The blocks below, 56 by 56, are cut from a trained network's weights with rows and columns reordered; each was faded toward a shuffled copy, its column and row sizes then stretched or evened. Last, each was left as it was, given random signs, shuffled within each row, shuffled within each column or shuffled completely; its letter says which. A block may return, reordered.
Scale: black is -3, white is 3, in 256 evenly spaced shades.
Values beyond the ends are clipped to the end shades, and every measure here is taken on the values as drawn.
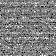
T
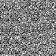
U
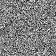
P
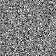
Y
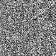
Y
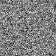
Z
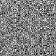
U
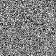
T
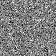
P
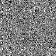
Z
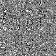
Z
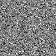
T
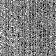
Y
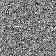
T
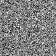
Y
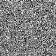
Z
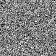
P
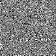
Z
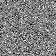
P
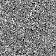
Y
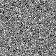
P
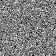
P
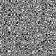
U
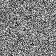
P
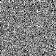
Z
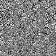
Z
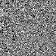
Z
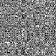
U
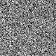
Y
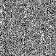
Y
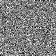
T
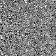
Y
